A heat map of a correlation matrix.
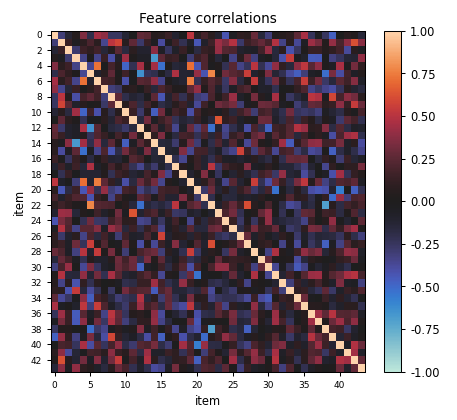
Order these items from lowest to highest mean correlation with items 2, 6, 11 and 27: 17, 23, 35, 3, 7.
3, 17, 7, 35, 23
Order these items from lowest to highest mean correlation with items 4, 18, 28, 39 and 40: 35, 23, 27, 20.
20, 27, 23, 35
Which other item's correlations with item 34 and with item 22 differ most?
5
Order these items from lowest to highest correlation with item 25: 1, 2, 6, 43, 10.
10, 43, 2, 6, 1
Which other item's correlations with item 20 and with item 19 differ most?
4
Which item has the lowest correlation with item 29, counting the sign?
34
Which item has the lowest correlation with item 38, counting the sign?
22
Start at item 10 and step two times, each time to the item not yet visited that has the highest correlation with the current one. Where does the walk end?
33
